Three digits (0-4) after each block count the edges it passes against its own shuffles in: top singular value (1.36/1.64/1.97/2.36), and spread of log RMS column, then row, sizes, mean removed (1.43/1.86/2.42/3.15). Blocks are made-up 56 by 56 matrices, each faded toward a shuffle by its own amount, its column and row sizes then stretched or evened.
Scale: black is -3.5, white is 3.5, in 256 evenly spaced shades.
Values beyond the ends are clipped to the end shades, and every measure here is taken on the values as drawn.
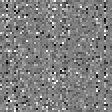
2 3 0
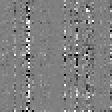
2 4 1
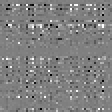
3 2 4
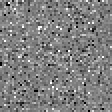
0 1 0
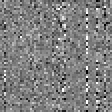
3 3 0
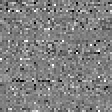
1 1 3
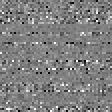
1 0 4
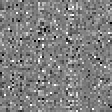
2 2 0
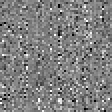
1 3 0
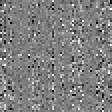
1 4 1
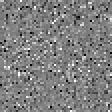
0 0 0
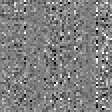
2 4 0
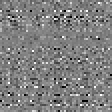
3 1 4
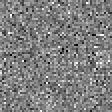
1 1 0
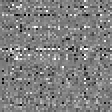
3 2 3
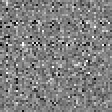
1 2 2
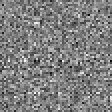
2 0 1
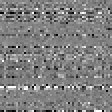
4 0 4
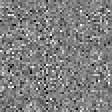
1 2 1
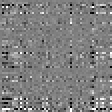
4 3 4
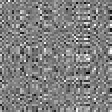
4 3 0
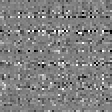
3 2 4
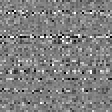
3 0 4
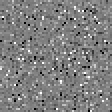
0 1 1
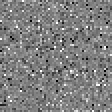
0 1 1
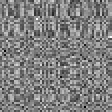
4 1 1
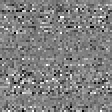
0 1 4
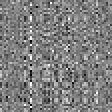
4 3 0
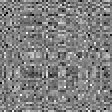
4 1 2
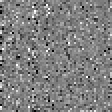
1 3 0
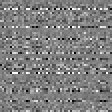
4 1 4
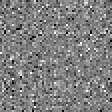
3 1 0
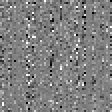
0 4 0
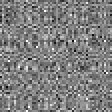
4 1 0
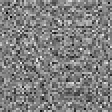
3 0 0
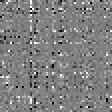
2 3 3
